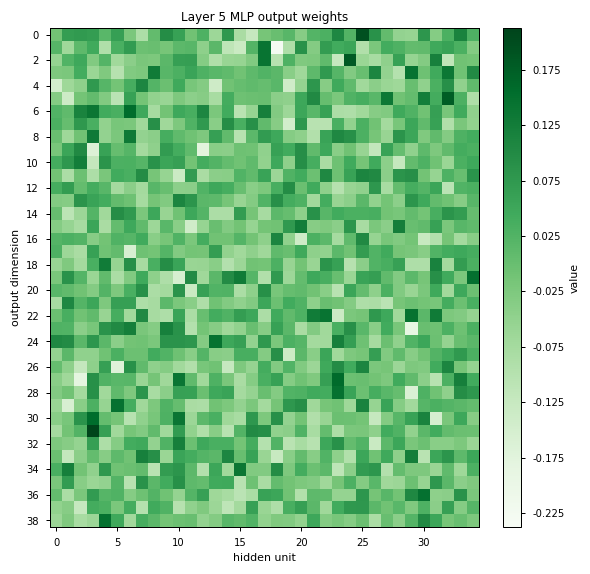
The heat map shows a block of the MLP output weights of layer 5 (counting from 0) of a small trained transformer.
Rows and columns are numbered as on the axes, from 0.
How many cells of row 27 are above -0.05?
28
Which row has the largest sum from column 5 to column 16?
33
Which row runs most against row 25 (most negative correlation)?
24
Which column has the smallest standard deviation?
0
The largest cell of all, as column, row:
3, 31
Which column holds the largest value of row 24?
13
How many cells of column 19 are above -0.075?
34
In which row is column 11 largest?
19
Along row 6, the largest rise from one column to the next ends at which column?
17
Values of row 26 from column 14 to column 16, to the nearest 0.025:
-0.125 -0.025 -0.05
